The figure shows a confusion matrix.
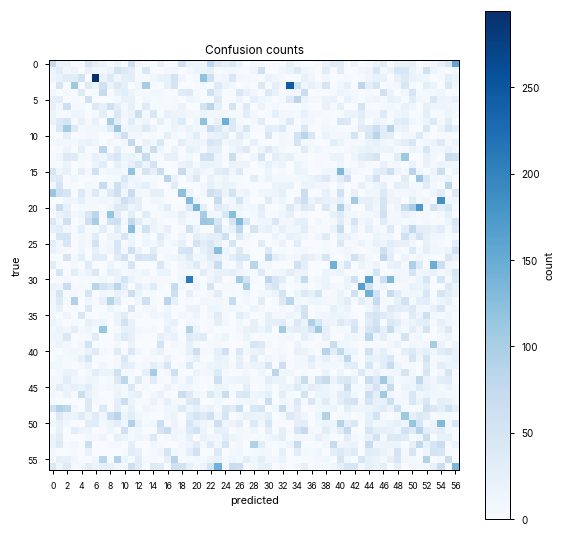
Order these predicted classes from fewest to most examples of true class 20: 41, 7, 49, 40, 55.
7, 41, 55, 49, 40
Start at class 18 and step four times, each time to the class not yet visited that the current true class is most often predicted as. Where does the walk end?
11
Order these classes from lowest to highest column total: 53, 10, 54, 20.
53, 20, 10, 54
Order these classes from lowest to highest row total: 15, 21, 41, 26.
41, 26, 21, 15
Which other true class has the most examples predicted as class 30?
27
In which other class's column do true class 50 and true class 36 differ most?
54
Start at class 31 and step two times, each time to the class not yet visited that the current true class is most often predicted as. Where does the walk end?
14
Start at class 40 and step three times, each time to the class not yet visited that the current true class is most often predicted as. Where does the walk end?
46
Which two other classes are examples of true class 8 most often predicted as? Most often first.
24, 21
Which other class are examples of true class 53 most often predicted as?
28
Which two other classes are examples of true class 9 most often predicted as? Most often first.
2, 47
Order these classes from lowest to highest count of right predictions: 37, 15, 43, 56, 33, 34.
34, 43, 15, 33, 37, 56
